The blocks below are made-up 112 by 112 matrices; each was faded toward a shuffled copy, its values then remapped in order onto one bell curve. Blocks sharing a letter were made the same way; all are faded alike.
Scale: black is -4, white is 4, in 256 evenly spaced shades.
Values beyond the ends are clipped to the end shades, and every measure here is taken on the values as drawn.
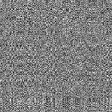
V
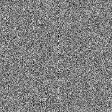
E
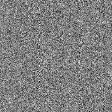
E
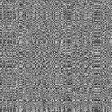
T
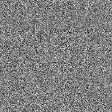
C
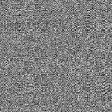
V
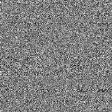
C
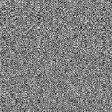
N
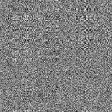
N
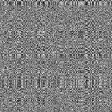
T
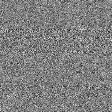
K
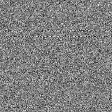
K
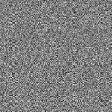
V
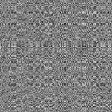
T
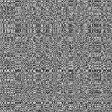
T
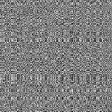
T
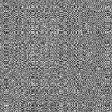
T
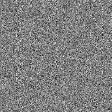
E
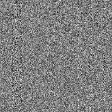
E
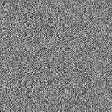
N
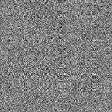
N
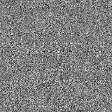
C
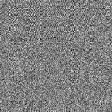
N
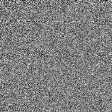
C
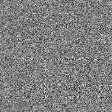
C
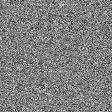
K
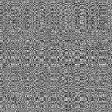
T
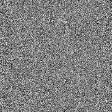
E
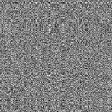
V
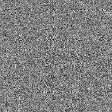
C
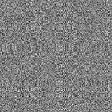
V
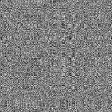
V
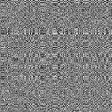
T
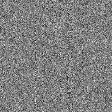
E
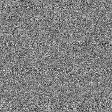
K
